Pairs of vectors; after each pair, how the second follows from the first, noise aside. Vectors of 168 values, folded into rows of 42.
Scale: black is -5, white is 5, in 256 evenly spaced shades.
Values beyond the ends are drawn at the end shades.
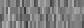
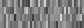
shuffled.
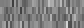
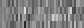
wrapped around.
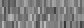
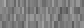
wrapped around, negated, shrunk.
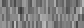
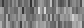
shuffled.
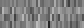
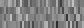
shuffled.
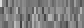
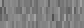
wrapped around, negated, shrunk.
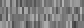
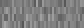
wrapped around, negated, shrunk.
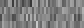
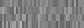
wrapped around, negated, shrunk.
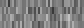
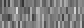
wrapped around.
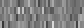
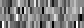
negated, scaled up.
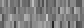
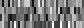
negated, scaled up.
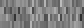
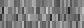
reversed.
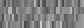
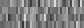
wrapped around.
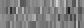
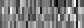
negated, scaled up.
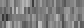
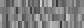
wrapped around.
